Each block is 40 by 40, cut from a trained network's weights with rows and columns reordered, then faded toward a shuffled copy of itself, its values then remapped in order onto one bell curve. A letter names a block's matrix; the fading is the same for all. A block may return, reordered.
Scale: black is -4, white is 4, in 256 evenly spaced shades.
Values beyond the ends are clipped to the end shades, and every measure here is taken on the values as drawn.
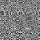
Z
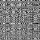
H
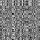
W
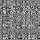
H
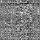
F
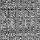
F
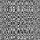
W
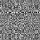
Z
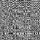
Z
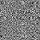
Z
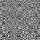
Z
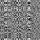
W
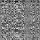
F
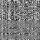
H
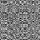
W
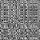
W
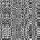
W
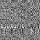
Z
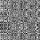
W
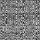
F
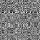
Z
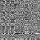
Z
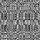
W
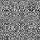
Z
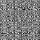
H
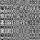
W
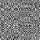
Z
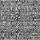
F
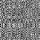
W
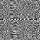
Z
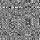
Z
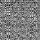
F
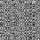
W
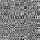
W
